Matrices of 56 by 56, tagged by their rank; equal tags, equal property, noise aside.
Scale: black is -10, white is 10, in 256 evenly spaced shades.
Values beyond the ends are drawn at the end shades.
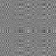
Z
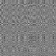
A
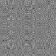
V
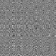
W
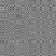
A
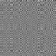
A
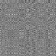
V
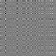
Z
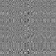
W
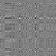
A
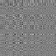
W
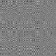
A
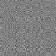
W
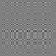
Z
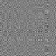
V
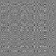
W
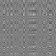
A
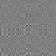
A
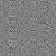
V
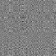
V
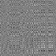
W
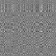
W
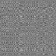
V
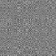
V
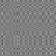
Z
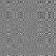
Z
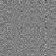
V
